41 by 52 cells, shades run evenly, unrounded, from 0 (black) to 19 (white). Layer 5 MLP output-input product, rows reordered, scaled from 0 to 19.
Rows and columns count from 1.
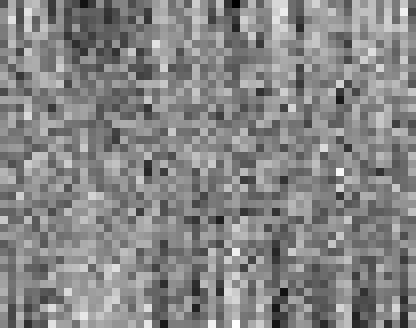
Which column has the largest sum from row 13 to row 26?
11
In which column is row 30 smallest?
51
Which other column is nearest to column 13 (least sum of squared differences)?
3
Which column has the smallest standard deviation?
23
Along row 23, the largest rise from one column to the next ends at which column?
33
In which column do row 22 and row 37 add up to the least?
25
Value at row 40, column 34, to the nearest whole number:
10
